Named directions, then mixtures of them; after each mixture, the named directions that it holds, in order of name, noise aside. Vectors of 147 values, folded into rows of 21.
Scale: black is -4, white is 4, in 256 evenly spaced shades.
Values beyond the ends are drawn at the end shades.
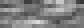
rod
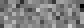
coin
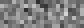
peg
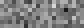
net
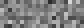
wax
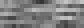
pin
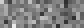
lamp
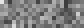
lamp, net.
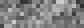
coin, net, rod.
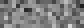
coin, peg.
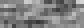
rod.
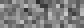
peg.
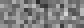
peg.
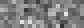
peg, rod, wax.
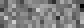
coin.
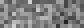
coin, lamp.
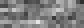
rod, wax.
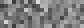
lamp, peg.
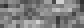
coin, rod.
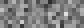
peg, wax.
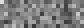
lamp, net.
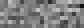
coin, pin, wax.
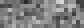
coin, net, rod.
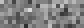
net, peg, pin.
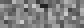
peg.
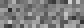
net, wax.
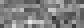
lamp, rod.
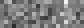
lamp.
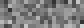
net, wax.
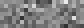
net, peg, pin.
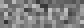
lamp, peg.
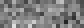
coin, lamp, rod.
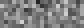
peg.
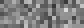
net.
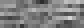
pin.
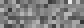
wax.
